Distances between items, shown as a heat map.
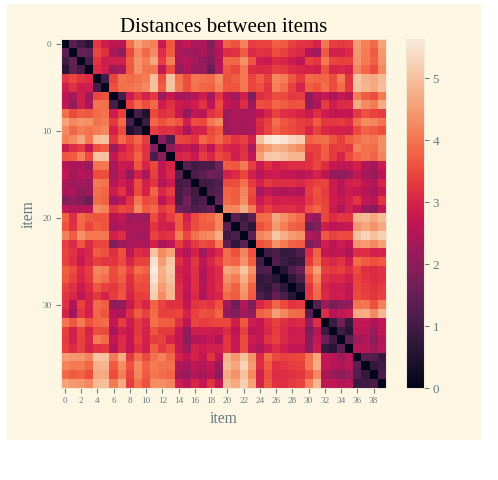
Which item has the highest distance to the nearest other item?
12
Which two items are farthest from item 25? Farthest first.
11, 13
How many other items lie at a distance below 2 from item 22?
3
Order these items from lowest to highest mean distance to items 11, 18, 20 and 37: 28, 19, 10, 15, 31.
15, 19, 10, 31, 28
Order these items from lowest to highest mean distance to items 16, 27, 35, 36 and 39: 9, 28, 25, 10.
28, 25, 10, 9
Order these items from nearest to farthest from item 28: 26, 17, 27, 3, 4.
27, 26, 17, 3, 4
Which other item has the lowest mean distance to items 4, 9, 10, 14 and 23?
8
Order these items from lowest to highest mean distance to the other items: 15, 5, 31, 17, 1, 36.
15, 17, 1, 31, 36, 5
